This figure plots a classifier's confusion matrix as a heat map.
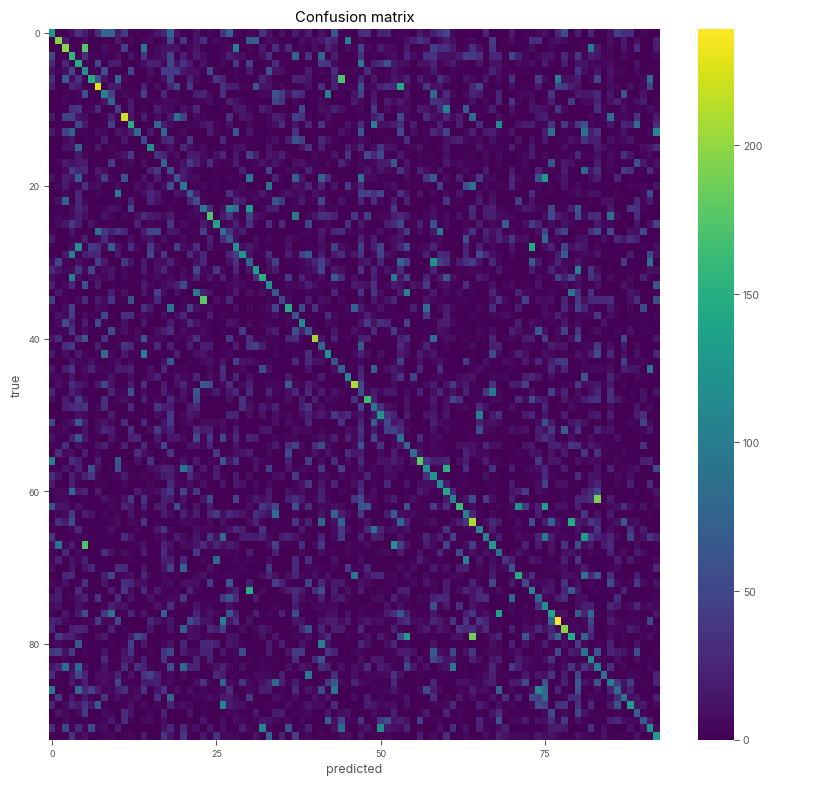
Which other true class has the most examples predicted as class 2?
83
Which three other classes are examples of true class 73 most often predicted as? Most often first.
30, 79, 41
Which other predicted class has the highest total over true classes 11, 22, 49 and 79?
64
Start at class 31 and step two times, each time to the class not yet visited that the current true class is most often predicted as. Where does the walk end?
41
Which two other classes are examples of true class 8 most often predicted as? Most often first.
42, 58
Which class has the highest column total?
47
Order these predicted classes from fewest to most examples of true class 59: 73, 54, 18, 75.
73, 54, 18, 75
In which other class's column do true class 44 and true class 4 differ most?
91
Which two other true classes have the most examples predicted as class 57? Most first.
36, 86
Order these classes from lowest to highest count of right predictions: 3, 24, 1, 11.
3, 24, 1, 11
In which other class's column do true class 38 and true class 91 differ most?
32
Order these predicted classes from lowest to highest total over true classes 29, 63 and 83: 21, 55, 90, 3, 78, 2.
90, 55, 21, 78, 2, 3
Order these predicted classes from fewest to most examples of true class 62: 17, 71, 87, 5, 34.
5, 17, 87, 34, 71
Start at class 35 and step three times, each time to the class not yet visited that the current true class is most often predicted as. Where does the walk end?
58
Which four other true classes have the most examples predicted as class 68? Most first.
76, 12, 86, 90
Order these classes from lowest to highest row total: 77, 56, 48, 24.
48, 56, 24, 77
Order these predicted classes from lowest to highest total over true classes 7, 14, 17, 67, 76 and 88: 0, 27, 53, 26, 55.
55, 0, 27, 26, 53
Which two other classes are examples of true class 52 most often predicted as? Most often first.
78, 65
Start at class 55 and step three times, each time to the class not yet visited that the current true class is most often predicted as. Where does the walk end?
81
